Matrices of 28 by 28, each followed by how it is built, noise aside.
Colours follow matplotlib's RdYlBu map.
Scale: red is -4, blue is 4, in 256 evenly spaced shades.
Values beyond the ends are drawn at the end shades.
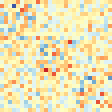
block diagonal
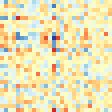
low rank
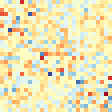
block diagonal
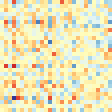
low rank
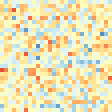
blocks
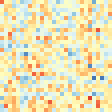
blocks
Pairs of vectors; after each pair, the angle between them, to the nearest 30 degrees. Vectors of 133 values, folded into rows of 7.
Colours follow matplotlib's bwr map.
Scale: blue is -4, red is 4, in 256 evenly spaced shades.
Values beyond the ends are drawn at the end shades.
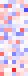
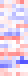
90 degrees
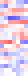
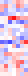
150 degrees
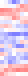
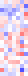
120 degrees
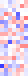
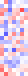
90 degrees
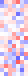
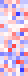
30 degrees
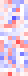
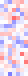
150 degrees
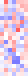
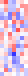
30 degrees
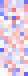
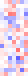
90 degrees
